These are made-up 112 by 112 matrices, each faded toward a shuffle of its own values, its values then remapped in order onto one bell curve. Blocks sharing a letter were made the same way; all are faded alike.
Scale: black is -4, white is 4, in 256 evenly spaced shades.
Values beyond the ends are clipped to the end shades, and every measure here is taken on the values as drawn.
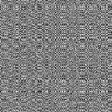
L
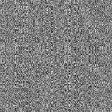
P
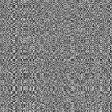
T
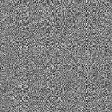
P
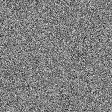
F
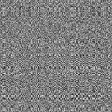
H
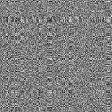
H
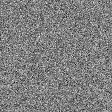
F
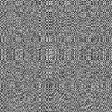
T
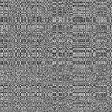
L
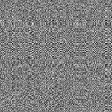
H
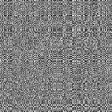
T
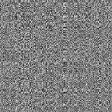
P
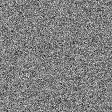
F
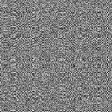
H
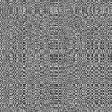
L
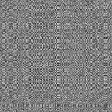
L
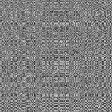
L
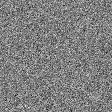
F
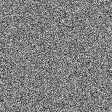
F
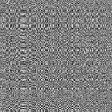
L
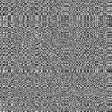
L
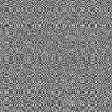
L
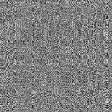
P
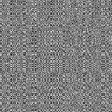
L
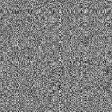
P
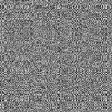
H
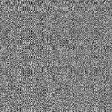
P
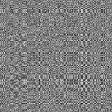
L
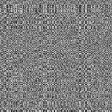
T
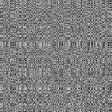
T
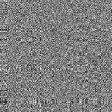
P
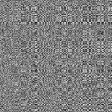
T
